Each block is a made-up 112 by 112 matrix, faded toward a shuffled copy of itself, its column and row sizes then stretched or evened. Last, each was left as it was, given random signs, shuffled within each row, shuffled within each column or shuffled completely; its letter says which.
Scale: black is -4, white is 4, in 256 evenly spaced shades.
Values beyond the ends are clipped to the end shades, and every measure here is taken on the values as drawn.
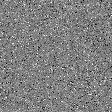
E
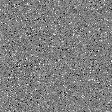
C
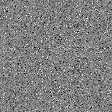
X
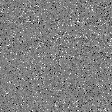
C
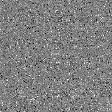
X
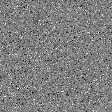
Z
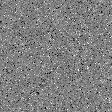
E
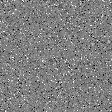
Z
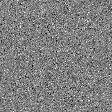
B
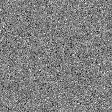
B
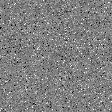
C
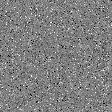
B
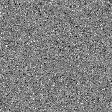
Z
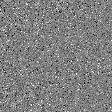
C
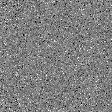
C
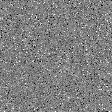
Z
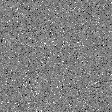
C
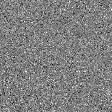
X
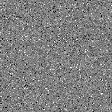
X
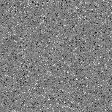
B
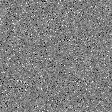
Z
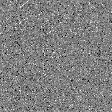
X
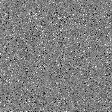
C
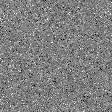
E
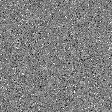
B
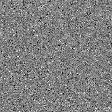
X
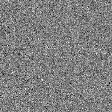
X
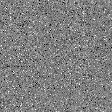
X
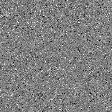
X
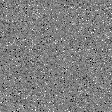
X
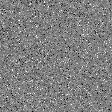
B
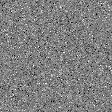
Z
